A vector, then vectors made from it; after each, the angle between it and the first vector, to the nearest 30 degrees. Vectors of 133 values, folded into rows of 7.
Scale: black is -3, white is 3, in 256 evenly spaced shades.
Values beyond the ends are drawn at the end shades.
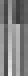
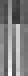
30 degrees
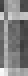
90 degrees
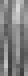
120 degrees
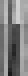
150 degrees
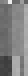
90 degrees
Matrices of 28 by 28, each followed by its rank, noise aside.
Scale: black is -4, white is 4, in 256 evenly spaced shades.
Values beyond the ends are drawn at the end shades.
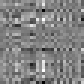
two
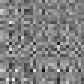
four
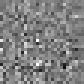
six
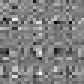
four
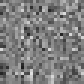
six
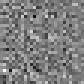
six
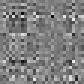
three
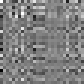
three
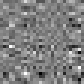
three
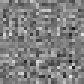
six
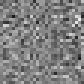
six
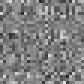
six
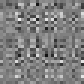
two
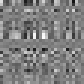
two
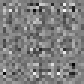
four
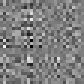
three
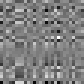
two
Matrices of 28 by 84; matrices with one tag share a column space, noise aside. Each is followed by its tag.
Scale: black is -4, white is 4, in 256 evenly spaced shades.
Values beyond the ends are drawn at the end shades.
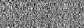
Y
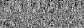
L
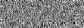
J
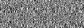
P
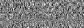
Y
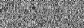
L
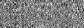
Y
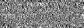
Y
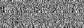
P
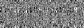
P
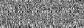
P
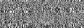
P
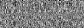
L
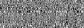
P
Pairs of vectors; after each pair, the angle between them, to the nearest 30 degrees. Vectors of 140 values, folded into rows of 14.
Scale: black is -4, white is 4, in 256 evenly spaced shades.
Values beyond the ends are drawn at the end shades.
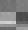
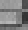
60 degrees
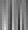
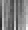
90 degrees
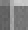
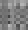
60 degrees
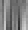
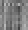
30 degrees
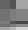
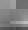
150 degrees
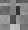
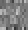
120 degrees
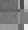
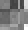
30 degrees
